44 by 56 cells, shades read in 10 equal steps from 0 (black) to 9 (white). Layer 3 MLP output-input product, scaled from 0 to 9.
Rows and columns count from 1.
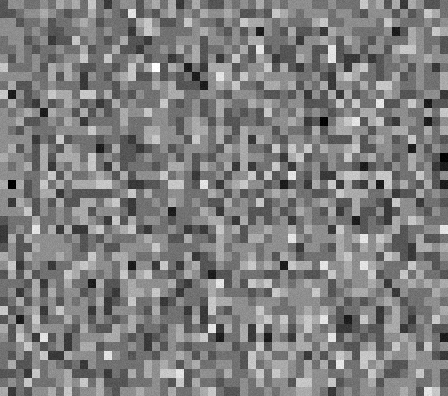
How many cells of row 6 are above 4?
21
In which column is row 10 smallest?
26
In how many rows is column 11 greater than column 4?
17
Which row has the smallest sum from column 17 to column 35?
24
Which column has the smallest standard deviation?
40
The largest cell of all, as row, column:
8, 20
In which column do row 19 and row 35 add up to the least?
14
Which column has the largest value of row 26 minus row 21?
56
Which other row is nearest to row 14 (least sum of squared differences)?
12
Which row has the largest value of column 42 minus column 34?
38
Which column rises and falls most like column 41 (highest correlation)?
39
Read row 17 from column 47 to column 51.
3 5 5 4 4
